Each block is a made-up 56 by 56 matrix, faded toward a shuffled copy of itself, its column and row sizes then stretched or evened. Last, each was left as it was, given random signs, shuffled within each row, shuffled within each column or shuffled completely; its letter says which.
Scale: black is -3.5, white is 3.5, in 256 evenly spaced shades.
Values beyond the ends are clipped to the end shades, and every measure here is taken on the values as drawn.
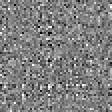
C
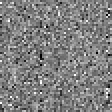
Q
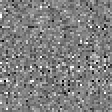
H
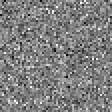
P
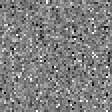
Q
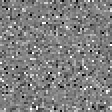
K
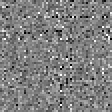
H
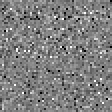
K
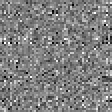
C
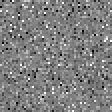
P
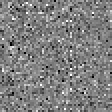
Q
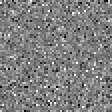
K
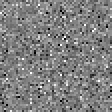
Q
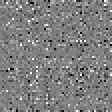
H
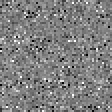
K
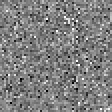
Q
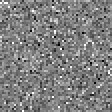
P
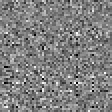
H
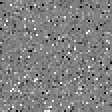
P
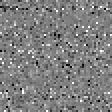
K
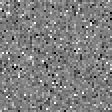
P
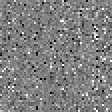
Q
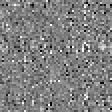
C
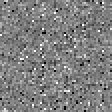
Q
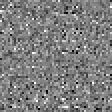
H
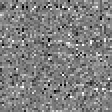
H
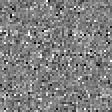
K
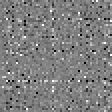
H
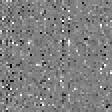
C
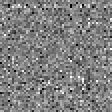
C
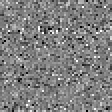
K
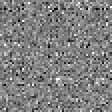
C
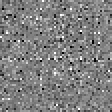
H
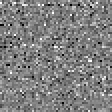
K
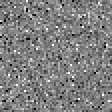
P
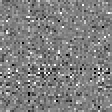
C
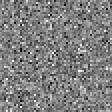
Q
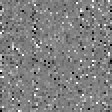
Q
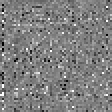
C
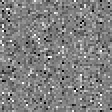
Q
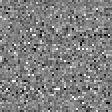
K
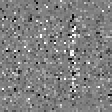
H
